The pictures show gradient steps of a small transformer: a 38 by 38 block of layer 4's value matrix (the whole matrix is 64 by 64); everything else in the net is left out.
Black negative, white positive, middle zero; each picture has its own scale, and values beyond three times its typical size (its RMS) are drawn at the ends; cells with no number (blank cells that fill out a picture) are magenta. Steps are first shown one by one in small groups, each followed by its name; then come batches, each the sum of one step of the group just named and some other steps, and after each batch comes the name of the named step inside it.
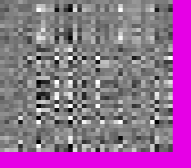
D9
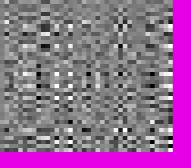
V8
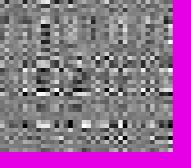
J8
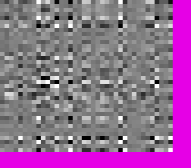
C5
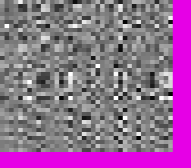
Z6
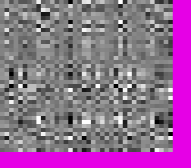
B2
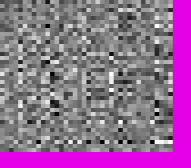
V8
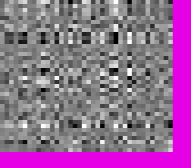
C5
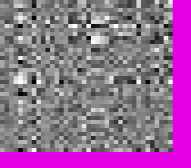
J8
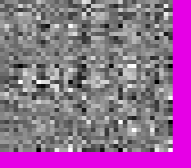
C5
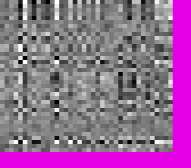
Z6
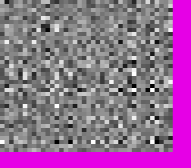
J8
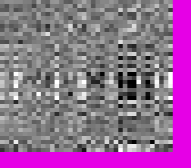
V8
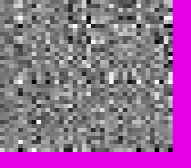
D9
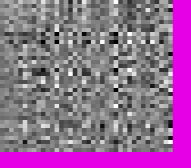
V8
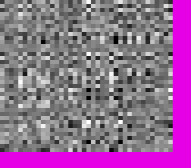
B2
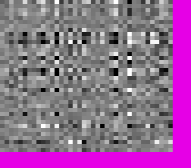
B2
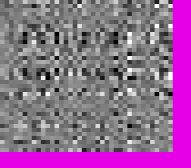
Z6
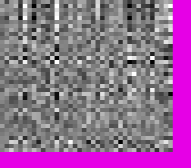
J8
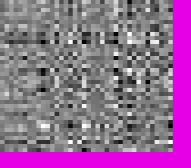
J8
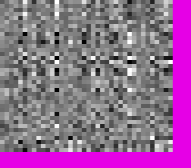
V8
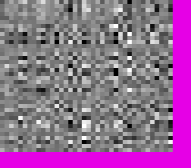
D9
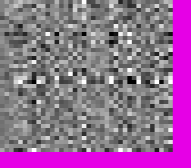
V8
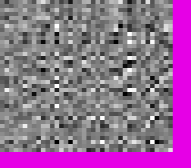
C5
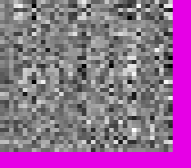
J8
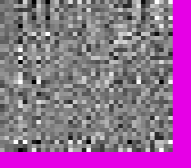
D9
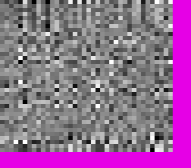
D9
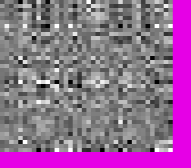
C5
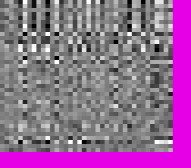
V8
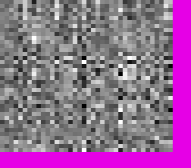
D9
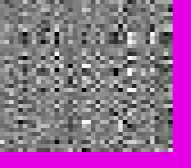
B2
